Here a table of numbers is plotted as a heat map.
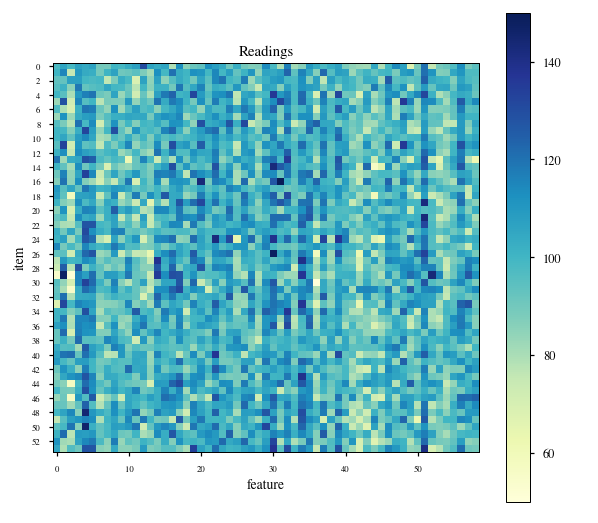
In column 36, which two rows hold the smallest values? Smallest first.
30, 26
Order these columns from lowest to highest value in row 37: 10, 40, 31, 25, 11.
10, 31, 40, 25, 11
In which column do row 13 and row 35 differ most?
1
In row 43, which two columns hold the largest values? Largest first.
34, 4
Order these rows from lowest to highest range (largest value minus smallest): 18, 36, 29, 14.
36, 18, 14, 29
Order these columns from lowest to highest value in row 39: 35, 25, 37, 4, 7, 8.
7, 37, 35, 25, 8, 4
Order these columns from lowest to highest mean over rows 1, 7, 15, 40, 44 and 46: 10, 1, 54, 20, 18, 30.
54, 18, 10, 20, 1, 30
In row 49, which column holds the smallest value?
50
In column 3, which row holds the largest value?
28
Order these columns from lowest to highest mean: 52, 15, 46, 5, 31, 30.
52, 31, 15, 46, 5, 30
